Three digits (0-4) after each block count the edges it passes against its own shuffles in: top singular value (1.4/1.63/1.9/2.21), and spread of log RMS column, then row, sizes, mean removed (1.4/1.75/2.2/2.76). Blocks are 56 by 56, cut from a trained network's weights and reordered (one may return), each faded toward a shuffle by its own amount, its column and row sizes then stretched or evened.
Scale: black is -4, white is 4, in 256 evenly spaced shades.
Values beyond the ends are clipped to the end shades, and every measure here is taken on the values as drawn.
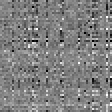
4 4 1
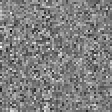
0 3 0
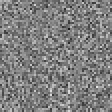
3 2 0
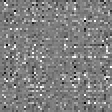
2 3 2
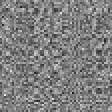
4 0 0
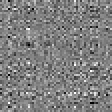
4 3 3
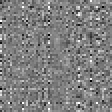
3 4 2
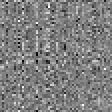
4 4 0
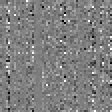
0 4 1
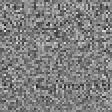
2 2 3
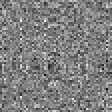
3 3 0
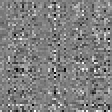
3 4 3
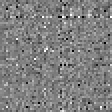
1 2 2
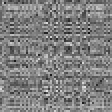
4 3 0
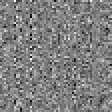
3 4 0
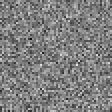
2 0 1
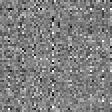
2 3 1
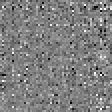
0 3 2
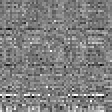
4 0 3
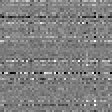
3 0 4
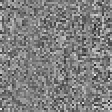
1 4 1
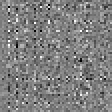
2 4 3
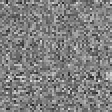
1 3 3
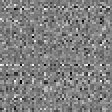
4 3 3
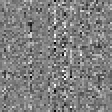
0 4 2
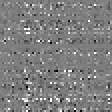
2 3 4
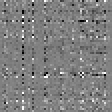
2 4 3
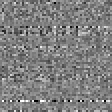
2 1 4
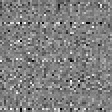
3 2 3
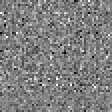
1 1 2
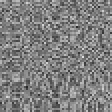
4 0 0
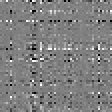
4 4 4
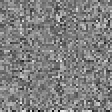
0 4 4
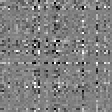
2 4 4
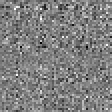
2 3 3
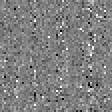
0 3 0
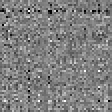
2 3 2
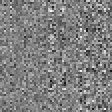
2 4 1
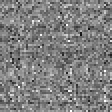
1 2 0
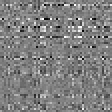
4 2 4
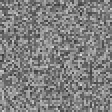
0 1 0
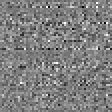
0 2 4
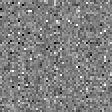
2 2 0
